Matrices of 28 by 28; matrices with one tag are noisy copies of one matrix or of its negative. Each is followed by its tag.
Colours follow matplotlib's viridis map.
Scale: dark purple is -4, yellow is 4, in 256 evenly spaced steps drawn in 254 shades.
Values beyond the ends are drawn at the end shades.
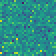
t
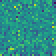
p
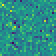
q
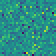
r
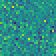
q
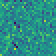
q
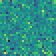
p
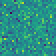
t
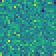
p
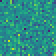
p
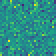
p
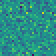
r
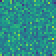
p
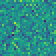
q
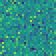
t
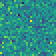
t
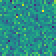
p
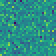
q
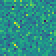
q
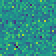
q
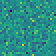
r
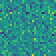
r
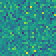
r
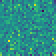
p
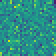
p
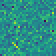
q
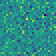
r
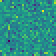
p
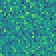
r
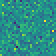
q
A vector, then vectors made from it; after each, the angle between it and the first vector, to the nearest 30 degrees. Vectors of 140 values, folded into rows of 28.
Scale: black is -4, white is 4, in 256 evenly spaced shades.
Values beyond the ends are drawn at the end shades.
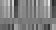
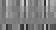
90 degrees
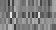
120 degrees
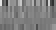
60 degrees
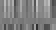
30 degrees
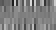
120 degrees
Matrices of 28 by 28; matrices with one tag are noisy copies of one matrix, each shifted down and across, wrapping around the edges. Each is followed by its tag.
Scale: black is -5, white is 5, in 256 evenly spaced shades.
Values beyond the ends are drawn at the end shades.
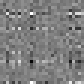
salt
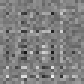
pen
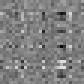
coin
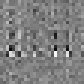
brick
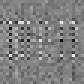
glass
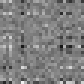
salt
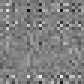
glass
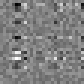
coin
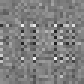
glass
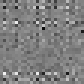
glass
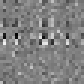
brick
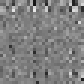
brick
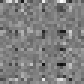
coin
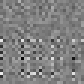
glass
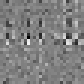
brick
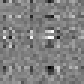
coin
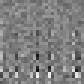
brick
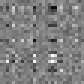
coin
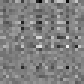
pen
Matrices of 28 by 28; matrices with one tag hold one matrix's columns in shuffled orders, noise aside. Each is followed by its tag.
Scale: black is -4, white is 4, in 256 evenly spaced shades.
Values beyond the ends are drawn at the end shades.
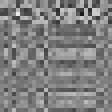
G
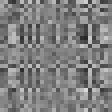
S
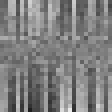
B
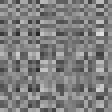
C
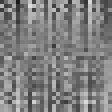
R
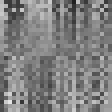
R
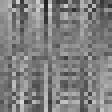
R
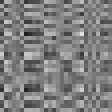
C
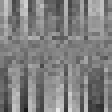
B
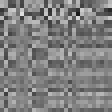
G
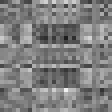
S
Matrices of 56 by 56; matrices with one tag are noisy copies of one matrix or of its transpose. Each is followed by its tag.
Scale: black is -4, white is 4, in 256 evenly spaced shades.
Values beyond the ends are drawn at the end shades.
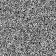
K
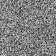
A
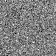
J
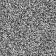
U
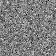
K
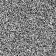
J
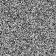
J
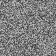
A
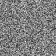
K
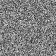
K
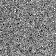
K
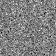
K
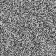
A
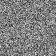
U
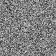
K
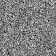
U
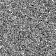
U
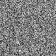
J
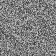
A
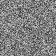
A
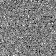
K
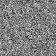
U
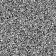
K
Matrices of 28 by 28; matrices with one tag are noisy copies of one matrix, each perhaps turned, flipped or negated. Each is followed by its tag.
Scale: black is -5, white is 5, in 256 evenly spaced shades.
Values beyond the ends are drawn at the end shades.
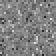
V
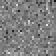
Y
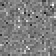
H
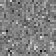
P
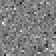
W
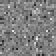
V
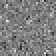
P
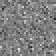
Y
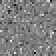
W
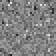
P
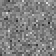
Y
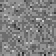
V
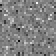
V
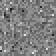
W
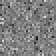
V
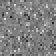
V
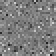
W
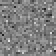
W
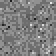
H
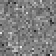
W
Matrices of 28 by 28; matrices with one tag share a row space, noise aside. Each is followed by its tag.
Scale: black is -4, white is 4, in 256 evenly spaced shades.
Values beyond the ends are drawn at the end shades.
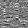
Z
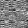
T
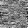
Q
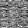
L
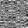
T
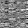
T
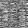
Q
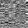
T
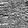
Q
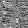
Z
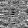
Q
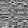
L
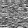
L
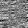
Q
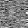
T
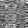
T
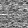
L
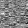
T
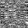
T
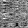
Z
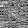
Q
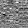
Z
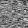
L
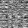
L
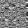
T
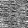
Q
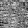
Q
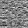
L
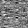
Z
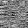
Q
